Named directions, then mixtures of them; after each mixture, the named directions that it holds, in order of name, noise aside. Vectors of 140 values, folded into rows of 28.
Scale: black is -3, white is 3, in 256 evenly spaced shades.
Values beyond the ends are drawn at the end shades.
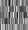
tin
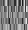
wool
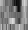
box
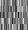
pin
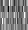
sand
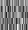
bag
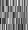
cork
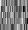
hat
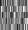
hat.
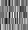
tin.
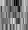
bag, box.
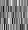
cork, pin.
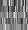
sand, wool.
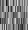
cork.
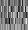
tin, wool.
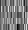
bag, hat, wool.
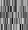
bag, pin.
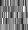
hat, sand.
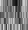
box, pin.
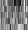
box, cork, wool.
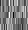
cork, hat, tin.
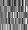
tin, wool.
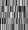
cork, hat, tin.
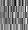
pin, wool.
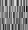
pin, wool.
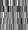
cork, sand.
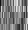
box, cork, hat.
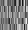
wool.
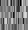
box, pin, tin.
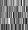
tin, wool.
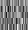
bag.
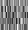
bag.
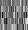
hat, pin, tin.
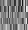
wool.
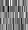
cork, sand.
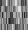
box, cork, hat.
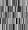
bag, box, cork.
